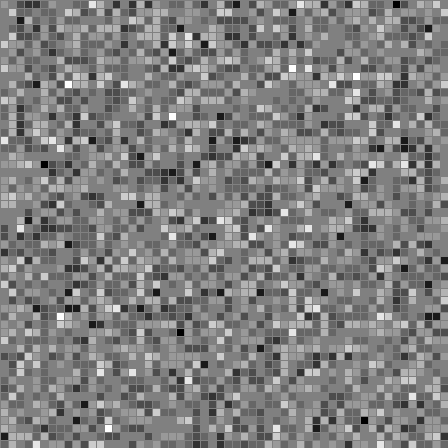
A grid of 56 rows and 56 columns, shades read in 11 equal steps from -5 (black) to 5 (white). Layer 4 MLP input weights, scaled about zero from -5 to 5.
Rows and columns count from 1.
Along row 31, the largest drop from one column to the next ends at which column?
9
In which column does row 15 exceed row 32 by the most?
22
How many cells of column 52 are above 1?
11
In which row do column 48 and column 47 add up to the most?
21
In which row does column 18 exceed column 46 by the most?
53
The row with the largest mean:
10
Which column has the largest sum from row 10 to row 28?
45
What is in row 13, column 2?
2
